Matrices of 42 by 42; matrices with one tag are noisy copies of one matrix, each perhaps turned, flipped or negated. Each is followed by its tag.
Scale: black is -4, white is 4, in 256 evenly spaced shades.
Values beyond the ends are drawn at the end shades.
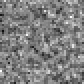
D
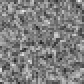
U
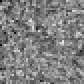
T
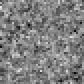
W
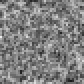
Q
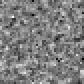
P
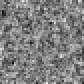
Q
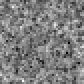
W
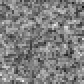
W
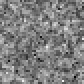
W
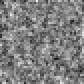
Q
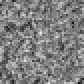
U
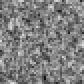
P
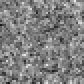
W
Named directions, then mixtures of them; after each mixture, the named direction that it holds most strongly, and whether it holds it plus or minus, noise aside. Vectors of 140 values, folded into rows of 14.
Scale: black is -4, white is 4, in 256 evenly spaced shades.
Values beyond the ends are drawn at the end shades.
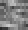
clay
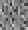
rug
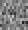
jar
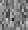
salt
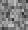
salt, plus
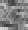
clay, minus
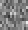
jar, minus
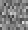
jar, minus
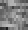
clay, plus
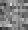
clay, plus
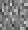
rug, minus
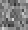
salt, minus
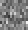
jar, minus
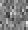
salt, plus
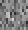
salt, minus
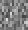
salt, plus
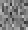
rug, plus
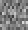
jar, minus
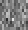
salt, minus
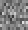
jar, minus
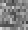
clay, minus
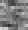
clay, minus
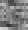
clay, minus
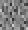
rug, plus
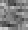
clay, minus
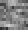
clay, plus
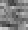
clay, minus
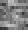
clay, plus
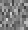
rug, minus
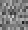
jar, plus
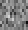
salt, minus
